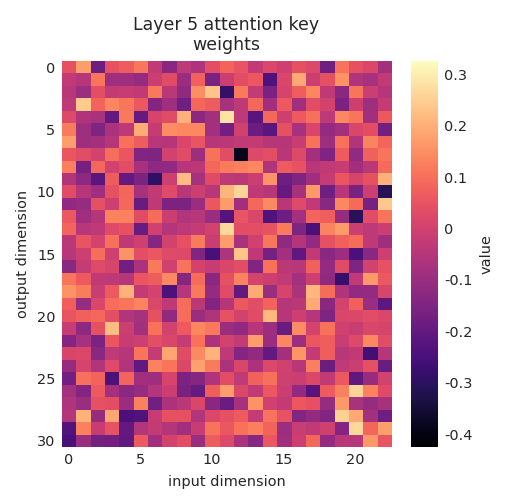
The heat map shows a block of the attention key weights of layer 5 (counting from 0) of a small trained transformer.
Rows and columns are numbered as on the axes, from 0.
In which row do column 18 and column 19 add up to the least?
17
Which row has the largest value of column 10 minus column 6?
9
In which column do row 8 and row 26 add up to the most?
11
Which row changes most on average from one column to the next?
4
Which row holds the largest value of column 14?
20
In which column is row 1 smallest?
14
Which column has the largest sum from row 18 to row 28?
19
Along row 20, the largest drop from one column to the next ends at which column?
15
